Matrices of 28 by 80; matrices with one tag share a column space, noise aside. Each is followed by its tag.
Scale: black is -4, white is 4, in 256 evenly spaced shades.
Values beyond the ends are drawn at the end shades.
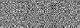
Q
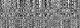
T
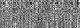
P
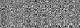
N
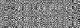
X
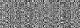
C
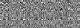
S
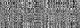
P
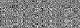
N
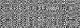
X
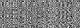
C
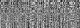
P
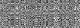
X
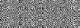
X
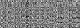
C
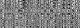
T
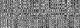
T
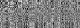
P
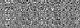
S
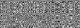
Q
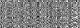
C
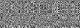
Q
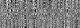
T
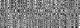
T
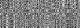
T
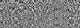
S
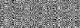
X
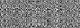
N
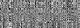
P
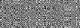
X
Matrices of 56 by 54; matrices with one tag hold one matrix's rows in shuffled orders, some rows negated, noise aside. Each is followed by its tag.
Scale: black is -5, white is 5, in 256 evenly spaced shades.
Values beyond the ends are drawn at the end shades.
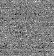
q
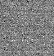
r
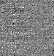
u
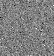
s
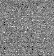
r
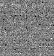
q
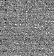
q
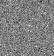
s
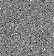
s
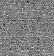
r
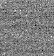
q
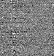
u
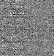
u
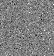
s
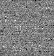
q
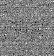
q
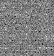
q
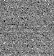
r
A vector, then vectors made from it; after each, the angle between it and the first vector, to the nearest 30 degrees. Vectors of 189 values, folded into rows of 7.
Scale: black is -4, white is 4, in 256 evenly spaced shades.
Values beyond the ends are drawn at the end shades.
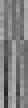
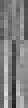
150 degrees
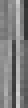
120 degrees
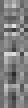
120 degrees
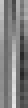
60 degrees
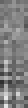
120 degrees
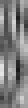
90 degrees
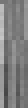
30 degrees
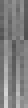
150 degrees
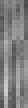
150 degrees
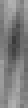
90 degrees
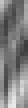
60 degrees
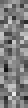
60 degrees
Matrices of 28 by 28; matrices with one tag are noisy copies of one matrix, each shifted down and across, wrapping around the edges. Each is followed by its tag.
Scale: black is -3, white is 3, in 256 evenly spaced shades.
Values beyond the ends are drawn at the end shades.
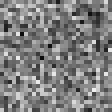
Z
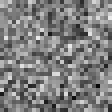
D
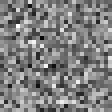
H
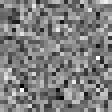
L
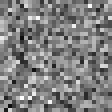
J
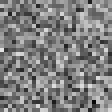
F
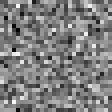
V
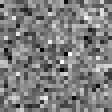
V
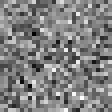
Z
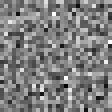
H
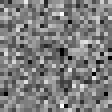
Z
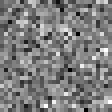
D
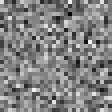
H
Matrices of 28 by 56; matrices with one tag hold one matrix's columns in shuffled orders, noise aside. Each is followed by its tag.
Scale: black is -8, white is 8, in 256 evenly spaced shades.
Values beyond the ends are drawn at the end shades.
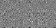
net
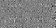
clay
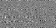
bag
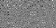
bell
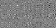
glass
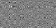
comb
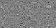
comb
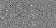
glass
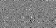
bag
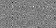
comb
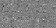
clay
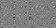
comb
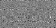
bag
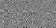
net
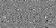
bag
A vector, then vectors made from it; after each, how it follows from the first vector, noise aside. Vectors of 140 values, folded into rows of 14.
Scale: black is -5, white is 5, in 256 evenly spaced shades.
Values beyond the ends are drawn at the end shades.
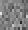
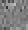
reversed, partly zeroed.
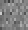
reversed, partly zeroed.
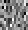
wrapped around, scaled up.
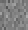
reversed, shrunk.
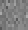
reversed, shrunk.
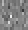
wrapped around, partly zeroed.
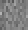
reversed, shrunk.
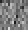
wrapped around, negated.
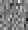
wrapped around, negated.
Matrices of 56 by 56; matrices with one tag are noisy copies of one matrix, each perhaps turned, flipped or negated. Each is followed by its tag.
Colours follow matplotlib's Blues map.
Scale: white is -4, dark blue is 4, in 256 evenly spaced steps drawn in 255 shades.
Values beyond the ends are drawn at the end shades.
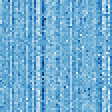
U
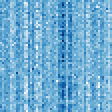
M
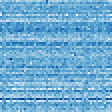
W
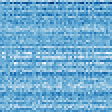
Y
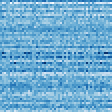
Y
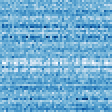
M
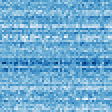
M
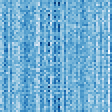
Y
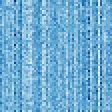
W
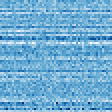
U
